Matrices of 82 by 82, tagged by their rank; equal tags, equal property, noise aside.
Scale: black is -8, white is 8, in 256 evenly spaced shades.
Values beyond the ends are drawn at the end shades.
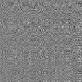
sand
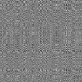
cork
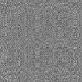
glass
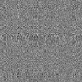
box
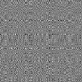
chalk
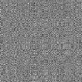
glass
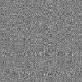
glass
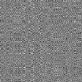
sand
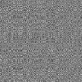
chalk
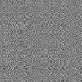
glass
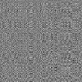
glass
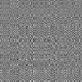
chalk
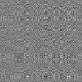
cork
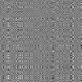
cork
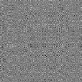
box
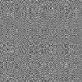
glass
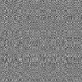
chalk
